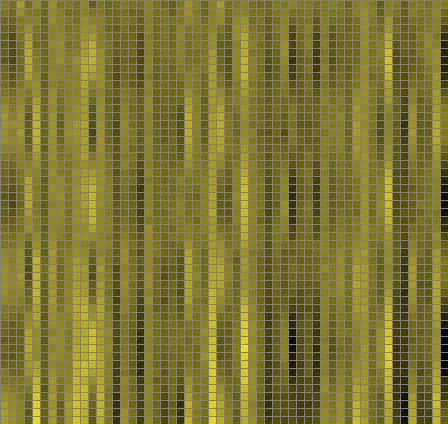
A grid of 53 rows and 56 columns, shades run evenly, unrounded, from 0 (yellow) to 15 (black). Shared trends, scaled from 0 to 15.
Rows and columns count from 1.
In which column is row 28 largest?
56
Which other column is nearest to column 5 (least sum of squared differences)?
55
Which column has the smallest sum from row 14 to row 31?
31
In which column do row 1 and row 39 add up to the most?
51
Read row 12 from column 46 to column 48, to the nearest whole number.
5 7 8
